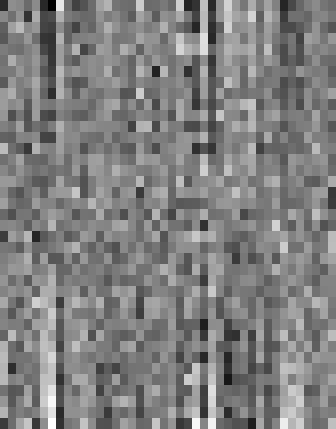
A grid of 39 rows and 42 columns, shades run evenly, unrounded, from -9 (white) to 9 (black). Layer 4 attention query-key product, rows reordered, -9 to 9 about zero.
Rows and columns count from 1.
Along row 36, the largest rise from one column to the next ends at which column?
8
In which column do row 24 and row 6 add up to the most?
7
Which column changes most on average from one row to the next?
26
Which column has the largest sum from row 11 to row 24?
6
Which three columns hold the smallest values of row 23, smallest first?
36, 42, 10
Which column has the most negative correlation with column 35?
41
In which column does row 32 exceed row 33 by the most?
40
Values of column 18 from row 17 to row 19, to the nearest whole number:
-4 5 2
